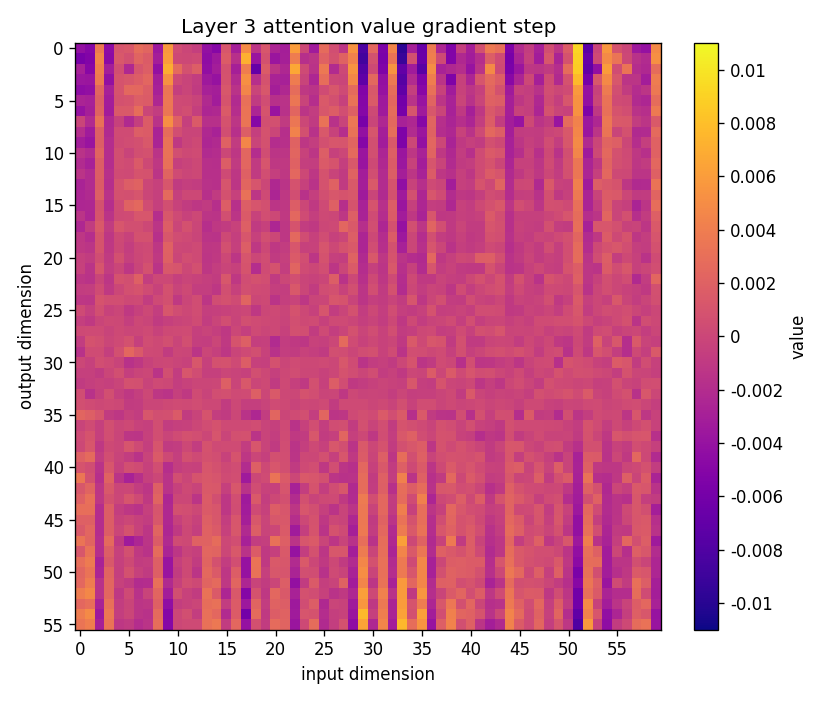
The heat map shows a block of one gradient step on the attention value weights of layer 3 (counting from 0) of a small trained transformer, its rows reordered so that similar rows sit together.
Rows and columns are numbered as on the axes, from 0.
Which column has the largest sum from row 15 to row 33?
51
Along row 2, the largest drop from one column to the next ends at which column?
52
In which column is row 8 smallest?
33
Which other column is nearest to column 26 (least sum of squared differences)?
48
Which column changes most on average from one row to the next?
18
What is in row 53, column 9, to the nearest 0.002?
-0.004
